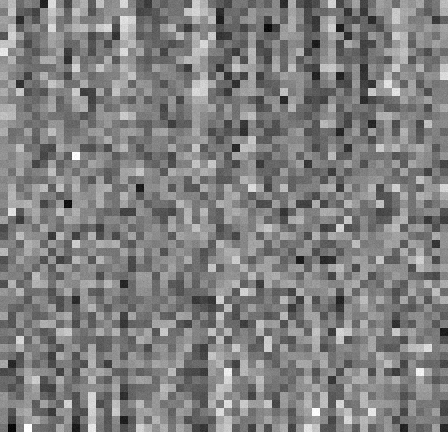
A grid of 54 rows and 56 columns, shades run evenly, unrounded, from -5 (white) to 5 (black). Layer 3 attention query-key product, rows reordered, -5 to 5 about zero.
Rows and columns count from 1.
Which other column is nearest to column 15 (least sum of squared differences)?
52
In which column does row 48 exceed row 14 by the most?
42
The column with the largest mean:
43
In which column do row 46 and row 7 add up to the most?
30
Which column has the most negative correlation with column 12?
25
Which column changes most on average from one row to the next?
50
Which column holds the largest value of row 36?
16
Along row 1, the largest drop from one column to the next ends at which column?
7
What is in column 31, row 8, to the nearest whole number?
2
